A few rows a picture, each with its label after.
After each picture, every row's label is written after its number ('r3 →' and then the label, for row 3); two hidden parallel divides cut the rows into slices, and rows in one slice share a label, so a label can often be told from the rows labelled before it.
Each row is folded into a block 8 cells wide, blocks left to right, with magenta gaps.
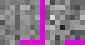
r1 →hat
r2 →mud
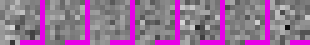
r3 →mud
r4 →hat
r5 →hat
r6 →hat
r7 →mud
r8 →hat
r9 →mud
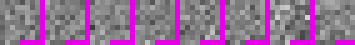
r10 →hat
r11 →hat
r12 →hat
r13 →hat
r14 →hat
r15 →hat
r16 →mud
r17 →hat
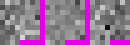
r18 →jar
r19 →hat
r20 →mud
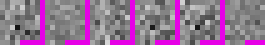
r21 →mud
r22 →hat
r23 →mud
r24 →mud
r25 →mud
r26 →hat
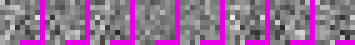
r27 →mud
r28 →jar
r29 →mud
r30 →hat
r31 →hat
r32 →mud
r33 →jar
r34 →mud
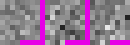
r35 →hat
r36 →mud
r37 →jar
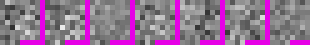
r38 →jar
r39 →jar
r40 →hat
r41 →jar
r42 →mud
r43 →mud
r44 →hat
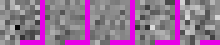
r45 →mud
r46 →hat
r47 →hat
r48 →jar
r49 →mud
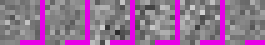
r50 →hat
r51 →hat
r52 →mud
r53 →jar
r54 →mud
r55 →hat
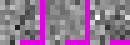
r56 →mud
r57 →hat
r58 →mud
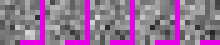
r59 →jar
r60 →mud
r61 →mud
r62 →mud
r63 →mud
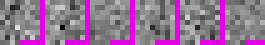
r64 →jar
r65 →mud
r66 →hat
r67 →mud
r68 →mud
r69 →hat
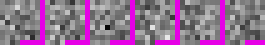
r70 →mud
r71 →mud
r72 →mud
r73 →jar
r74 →jar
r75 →mud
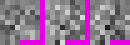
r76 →jar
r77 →mud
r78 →mud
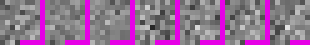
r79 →jar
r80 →hat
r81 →hat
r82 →mud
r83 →jar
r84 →jar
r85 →jar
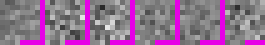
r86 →hat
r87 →mud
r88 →jar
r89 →hat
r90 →hat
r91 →jar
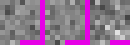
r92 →hat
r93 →hat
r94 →jar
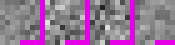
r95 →hat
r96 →mud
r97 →jar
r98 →hat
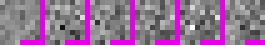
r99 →hat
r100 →mud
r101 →mud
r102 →mud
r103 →mud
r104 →mud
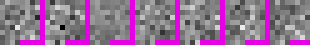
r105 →jar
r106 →mud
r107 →hat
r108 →mud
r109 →mud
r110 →jar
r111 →jar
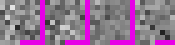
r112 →mud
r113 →jar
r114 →hat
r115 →mud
